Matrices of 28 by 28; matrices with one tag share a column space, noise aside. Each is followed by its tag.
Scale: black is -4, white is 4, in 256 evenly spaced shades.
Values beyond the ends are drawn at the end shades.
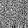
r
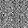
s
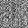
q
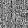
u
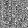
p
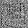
q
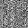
q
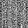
r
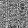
r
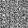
s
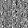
u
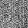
p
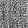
r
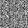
q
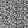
s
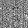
p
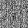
u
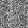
q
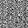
s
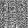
r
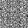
s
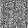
r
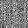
r
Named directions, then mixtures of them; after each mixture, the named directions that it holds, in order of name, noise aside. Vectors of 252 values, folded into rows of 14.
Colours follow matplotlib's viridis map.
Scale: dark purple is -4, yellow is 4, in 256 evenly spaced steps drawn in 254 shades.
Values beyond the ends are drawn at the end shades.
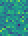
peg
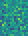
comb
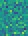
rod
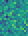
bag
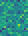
peg.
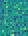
comb, rod.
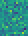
rod.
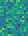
peg.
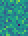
peg, rod.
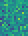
comb.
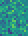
bag, peg.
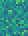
peg, rod.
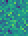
bag.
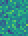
bag, peg.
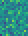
bag, peg, rod.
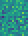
comb, peg.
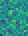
bag, peg, rod.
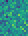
bag.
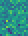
bag, peg, rod.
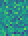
rod.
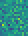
comb, rod.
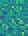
comb, peg, rod.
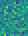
bag, rod.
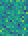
peg.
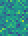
peg.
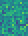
bag, comb, peg.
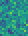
bag, peg.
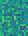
bag, comb.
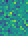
bag.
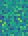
comb.
